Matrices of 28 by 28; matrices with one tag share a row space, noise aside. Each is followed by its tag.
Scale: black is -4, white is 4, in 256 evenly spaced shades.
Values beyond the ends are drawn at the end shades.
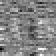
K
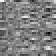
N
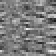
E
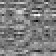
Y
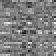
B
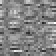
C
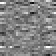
N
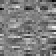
C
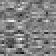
Y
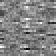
E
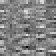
E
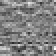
B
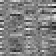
C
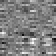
N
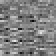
K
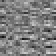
N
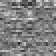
B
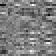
N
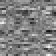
N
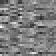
K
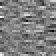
E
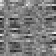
C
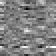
E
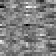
E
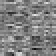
Y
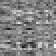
B
